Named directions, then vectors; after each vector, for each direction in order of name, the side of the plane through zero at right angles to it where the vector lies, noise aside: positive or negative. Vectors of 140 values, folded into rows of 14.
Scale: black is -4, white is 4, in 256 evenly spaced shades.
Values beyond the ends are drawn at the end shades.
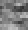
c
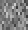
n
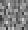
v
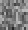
negative, negative, negative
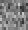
positive, positive, negative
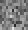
positive, positive, positive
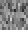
positive, positive, negative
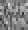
negative, negative, positive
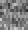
positive, positive, negative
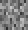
negative, positive, positive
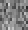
positive, negative, positive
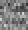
positive, positive, negative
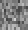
positive, negative, positive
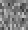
positive, positive, negative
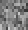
positive, positive, positive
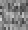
positive, positive, negative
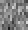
negative, positive, negative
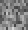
positive, positive, positive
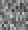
positive, positive, negative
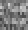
negative, negative, positive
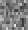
positive, negative, negative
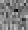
positive, negative, negative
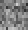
positive, positive, positive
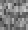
negative, negative, positive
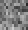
positive, positive, positive
